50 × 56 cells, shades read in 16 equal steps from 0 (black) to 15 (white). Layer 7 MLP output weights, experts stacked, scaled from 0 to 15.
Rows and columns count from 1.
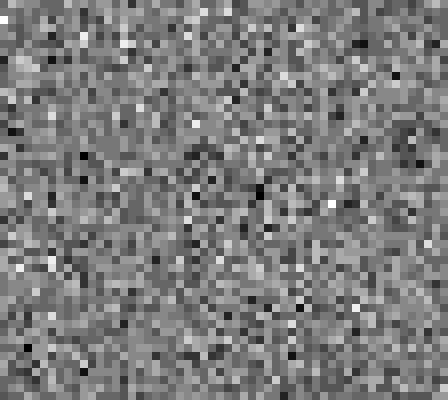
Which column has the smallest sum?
11
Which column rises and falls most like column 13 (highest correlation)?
7
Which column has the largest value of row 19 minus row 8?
1
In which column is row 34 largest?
3
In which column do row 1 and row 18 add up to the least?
46
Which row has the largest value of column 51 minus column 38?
39
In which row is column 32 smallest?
38
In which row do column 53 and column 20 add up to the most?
37
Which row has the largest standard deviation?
6
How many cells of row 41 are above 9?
7
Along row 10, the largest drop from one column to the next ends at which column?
50
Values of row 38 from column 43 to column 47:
4 6 5 11 9
